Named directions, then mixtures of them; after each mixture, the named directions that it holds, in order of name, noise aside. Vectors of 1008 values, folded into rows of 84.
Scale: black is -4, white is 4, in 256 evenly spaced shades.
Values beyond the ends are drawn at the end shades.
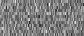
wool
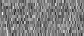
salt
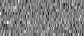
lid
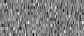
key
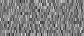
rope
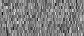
salt.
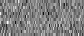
lid.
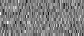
lid.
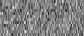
lid, salt.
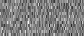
key, lid, wool.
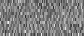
lid, rope.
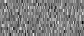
key.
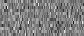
key, wool.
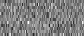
key, lid, salt.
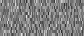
lid, rope, wool.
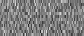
rope, wool.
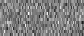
key, lid, wool.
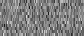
lid, rope, wool.
